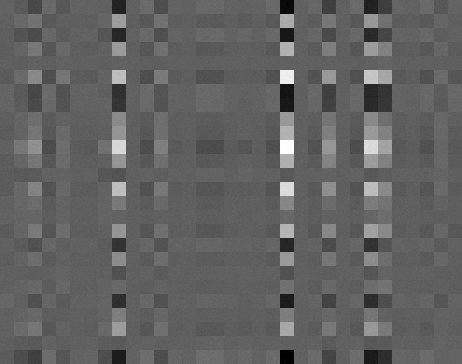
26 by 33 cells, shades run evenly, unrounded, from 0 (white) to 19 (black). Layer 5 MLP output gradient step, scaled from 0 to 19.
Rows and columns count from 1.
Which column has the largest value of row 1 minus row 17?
21
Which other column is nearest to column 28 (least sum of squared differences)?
24
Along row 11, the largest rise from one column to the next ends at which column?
22
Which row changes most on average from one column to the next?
11
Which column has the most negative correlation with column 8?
18
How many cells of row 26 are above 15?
4
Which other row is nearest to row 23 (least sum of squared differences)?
15
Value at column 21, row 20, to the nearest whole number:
13
